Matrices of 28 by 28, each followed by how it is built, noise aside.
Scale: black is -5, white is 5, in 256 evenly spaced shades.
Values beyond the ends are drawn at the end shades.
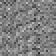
repeating rows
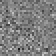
lower triangular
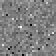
sparse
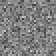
repeating columns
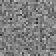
repeating columns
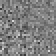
lower triangular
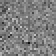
lower triangular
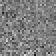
lower triangular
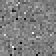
sparse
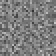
repeating rows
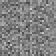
repeating rows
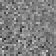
lower triangular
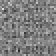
blocks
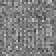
blocks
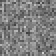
blocks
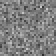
noise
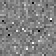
sparse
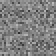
blocks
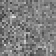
lower triangular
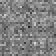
blocks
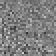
lower triangular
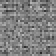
blocks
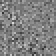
lower triangular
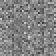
repeating rows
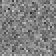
noise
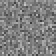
repeating columns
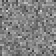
noise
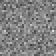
repeating columns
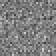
repeating columns
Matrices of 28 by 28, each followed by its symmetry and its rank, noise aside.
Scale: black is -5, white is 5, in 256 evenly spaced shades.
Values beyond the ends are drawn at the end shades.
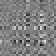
antisymmetric, rank two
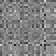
symmetric, rank three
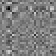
symmetric, rank two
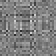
antisymmetric, rank two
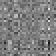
no symmetry, rank three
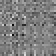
no symmetry, rank three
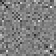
symmetric, rank four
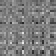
no symmetry, rank two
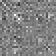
symmetric, rank four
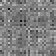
symmetric, rank four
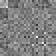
symmetric, rank three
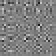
antisymmetric, rank two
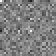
symmetric, rank four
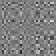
antisymmetric, rank two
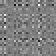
antisymmetric, rank two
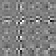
symmetric, rank two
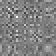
symmetric, rank three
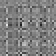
no symmetry, rank three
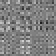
antisymmetric, rank two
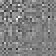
symmetric, rank three
